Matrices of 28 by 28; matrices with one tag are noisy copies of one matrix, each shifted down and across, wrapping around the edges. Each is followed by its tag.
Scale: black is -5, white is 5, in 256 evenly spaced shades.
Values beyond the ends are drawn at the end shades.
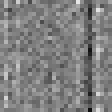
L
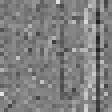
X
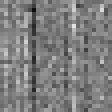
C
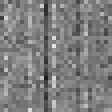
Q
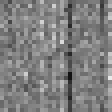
C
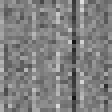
Q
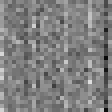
Q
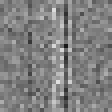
X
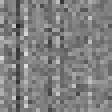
Q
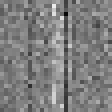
X
